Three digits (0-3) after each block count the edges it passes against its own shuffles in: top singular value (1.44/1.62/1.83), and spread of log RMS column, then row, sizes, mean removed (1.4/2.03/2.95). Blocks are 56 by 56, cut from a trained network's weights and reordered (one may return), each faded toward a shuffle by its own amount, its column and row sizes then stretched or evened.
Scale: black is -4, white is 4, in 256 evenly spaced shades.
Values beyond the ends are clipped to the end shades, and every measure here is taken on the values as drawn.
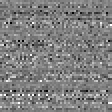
2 0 3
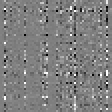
3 3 2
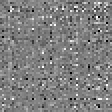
0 2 2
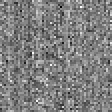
1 1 0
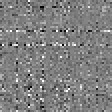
2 2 2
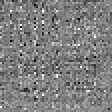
1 2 1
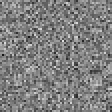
2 0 0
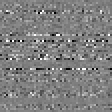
2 0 3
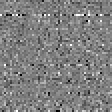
2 1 2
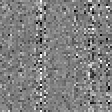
2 3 0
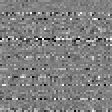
3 0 3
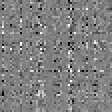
2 3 2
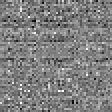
2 1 1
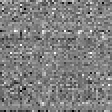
1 1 2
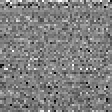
2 0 2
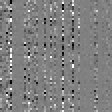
2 3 0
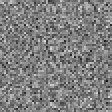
2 0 0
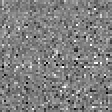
0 1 1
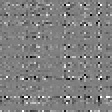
3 2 3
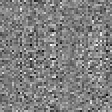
3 2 1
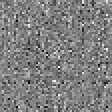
1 2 1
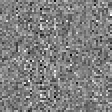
1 2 0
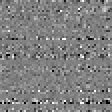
2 1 3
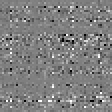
0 2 3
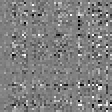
2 3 2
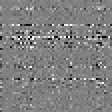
2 1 3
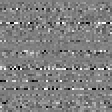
1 0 3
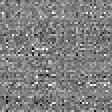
1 1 2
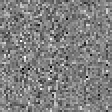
0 2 0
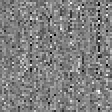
0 2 0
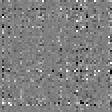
0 2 2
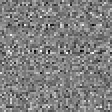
2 0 2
